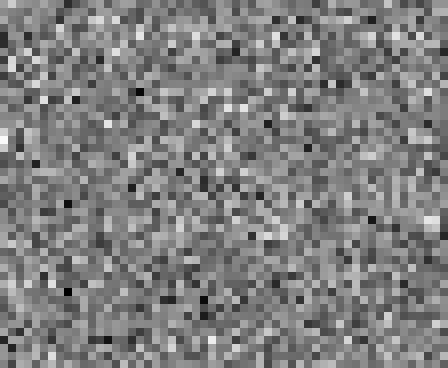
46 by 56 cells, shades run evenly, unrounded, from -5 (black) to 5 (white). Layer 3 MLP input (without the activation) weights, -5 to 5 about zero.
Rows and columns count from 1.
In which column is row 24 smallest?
17
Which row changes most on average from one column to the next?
5
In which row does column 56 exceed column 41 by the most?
11
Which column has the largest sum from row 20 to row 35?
36
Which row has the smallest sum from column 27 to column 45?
8
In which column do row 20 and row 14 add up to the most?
29
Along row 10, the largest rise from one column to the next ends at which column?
48
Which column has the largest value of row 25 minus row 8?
50
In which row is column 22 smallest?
38
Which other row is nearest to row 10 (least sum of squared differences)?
32
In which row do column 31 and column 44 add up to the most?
14
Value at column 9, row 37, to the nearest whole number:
-5
